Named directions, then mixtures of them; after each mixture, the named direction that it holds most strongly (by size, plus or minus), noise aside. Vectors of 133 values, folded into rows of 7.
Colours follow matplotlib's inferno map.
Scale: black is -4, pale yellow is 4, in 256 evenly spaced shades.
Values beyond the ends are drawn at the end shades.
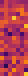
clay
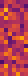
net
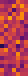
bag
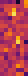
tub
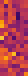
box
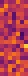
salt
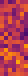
salt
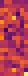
clay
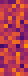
bag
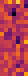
tub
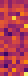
clay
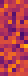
salt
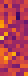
box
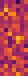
net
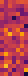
clay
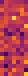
clay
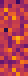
net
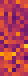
salt
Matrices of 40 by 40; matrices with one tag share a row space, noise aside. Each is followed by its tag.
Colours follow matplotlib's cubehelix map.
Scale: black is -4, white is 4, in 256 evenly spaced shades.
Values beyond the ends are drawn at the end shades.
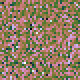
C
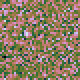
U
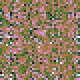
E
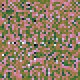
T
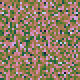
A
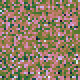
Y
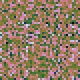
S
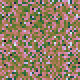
C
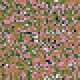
T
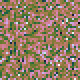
S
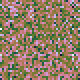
E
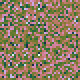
A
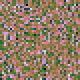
A
